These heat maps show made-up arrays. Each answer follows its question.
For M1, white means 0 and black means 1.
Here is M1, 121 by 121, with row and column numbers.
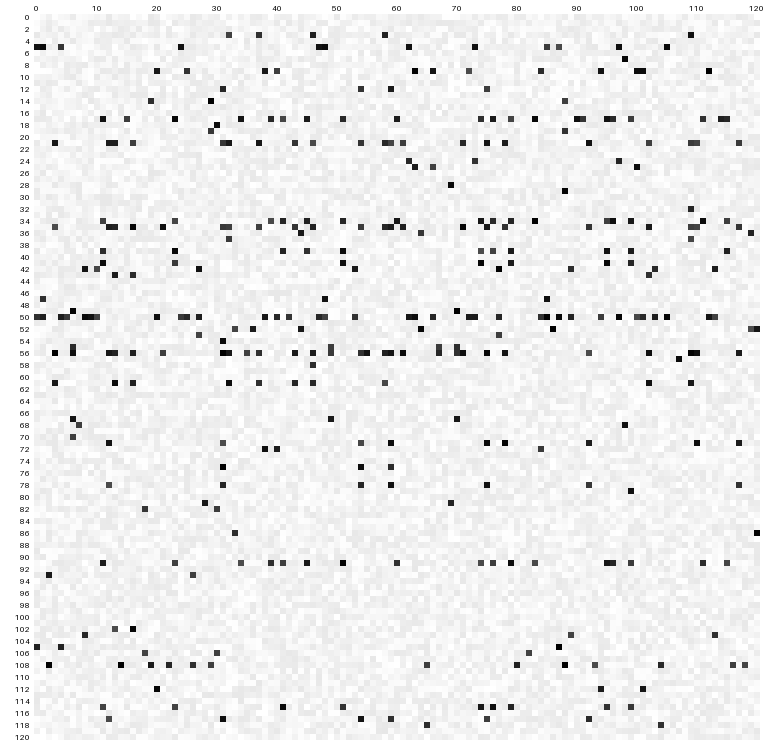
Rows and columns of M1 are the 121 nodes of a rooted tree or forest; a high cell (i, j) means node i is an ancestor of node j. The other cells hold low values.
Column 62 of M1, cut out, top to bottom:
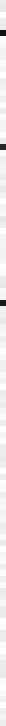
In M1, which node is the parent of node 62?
24
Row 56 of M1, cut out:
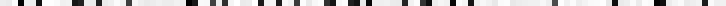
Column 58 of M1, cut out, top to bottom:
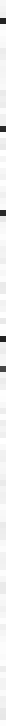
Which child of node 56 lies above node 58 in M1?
35
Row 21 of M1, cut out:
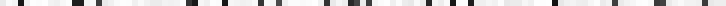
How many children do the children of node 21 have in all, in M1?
4
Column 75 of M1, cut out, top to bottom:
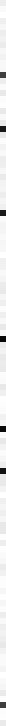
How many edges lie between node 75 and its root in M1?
7
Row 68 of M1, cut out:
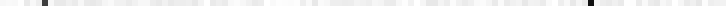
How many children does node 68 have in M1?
1
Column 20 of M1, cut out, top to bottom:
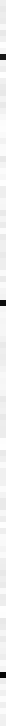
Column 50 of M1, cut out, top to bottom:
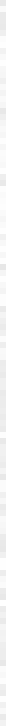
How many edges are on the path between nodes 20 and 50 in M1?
3
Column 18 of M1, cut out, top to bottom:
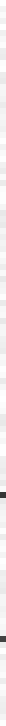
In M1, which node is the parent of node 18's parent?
106
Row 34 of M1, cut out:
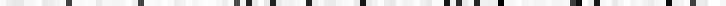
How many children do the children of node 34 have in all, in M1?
2
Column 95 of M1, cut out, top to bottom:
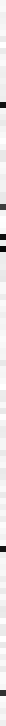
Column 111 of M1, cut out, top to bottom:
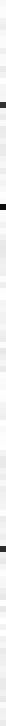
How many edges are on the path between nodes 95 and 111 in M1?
5
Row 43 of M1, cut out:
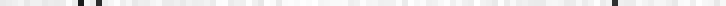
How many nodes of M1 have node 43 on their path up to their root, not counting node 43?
3
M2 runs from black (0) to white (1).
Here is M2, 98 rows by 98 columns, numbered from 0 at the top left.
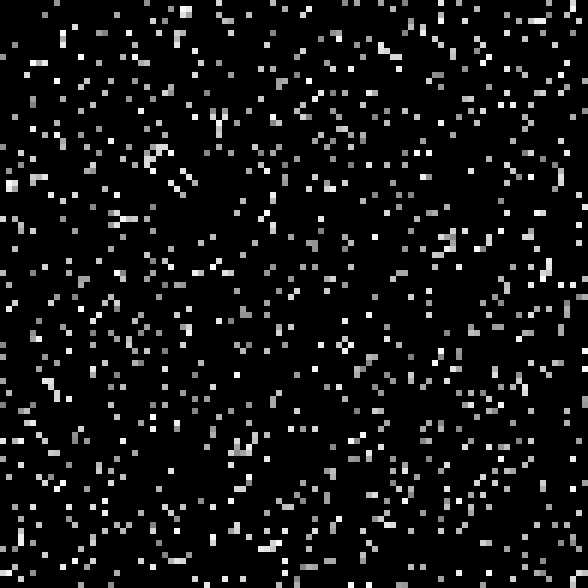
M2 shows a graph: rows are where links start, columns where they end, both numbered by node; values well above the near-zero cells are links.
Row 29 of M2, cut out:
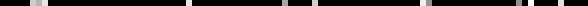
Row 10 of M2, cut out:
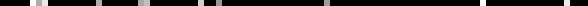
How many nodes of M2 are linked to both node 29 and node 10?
3
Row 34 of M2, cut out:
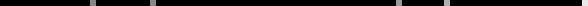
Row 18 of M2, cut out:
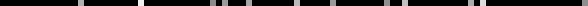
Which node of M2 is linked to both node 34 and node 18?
node 97
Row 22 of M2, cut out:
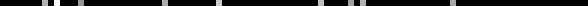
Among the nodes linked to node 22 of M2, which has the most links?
node 27
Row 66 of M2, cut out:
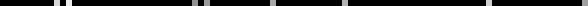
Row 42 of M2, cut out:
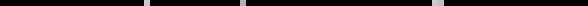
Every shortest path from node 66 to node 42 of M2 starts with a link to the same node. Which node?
node 81
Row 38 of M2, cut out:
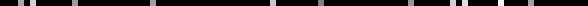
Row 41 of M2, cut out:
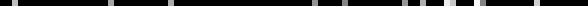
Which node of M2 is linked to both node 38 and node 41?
node 75
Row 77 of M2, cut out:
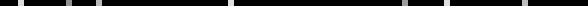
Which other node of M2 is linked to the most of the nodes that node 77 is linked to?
node 25
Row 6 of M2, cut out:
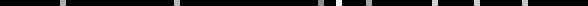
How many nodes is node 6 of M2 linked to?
8
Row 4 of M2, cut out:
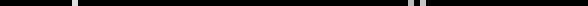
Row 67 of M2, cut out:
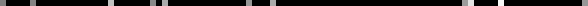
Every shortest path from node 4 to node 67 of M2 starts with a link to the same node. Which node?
node 70
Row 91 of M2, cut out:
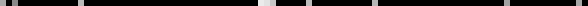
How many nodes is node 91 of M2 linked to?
10
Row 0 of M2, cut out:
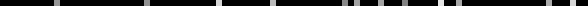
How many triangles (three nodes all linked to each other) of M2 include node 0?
6
